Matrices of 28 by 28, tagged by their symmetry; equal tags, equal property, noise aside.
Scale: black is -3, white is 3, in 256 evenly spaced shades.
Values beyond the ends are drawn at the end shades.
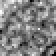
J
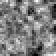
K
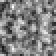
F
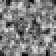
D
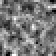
K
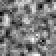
K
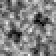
D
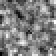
K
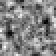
D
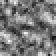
D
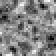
D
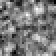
K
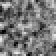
K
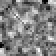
J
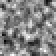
K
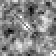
J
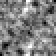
D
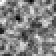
J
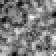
J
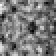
F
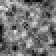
J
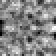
F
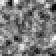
K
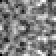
F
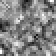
J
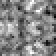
F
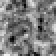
K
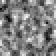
D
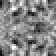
F
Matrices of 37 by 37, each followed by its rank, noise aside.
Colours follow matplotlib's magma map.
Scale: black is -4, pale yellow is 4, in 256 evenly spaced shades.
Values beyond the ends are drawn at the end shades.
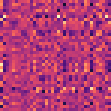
three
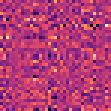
four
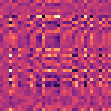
two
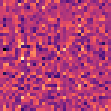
six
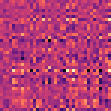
three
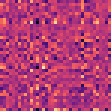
three
